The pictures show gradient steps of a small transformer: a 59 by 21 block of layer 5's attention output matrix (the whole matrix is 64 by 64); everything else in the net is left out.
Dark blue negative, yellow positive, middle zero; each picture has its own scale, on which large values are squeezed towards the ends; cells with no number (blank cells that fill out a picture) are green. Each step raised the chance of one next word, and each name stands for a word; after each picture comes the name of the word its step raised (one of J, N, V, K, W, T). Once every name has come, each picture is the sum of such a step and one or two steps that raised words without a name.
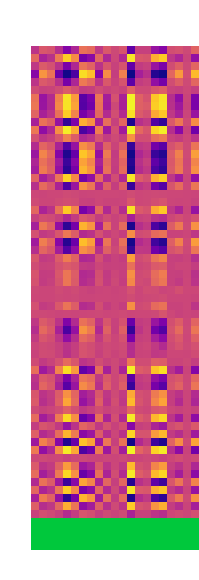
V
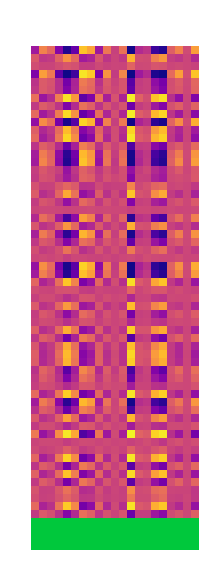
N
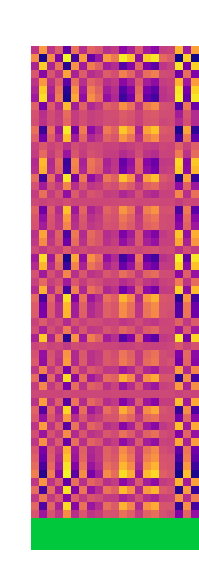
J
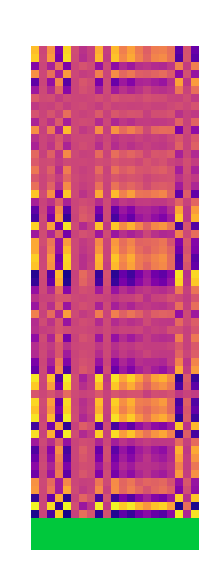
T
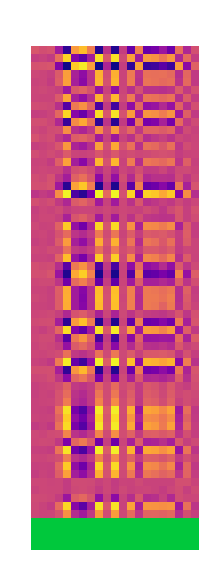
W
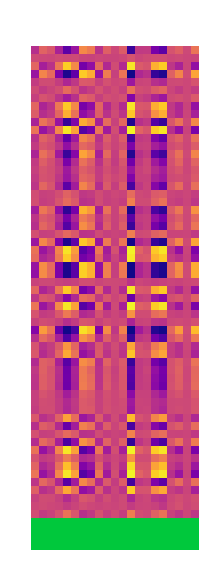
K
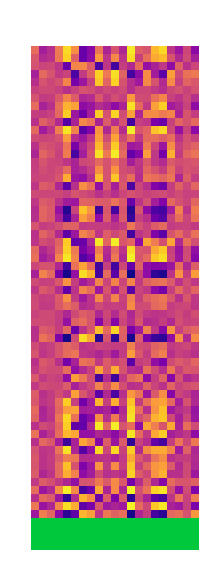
T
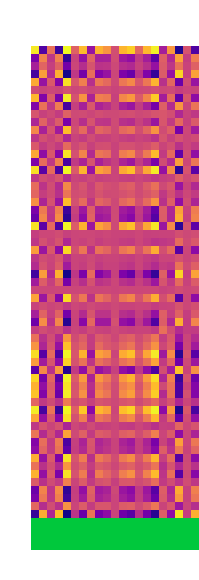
T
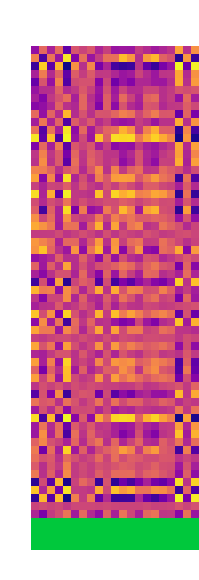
V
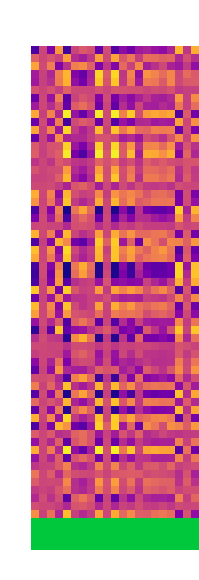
K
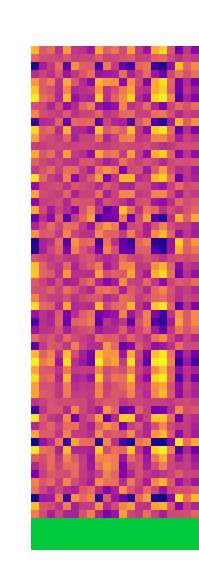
V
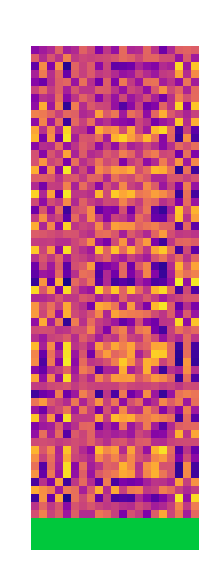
K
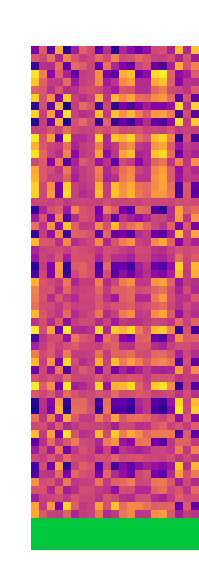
N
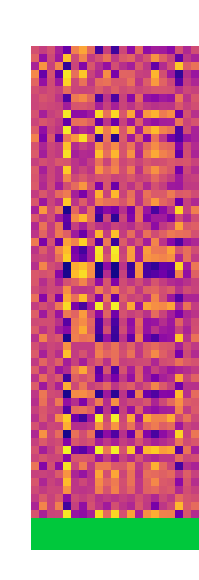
K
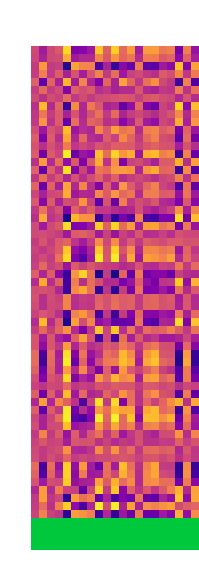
T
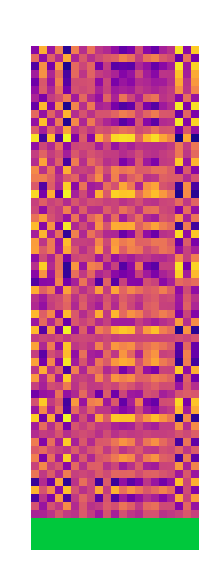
N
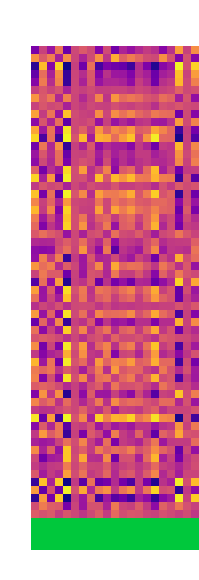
V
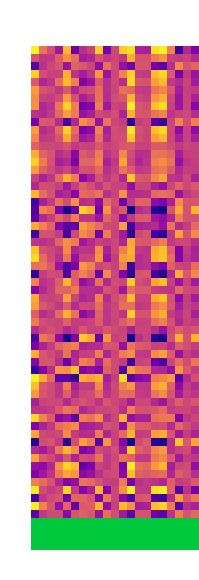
T
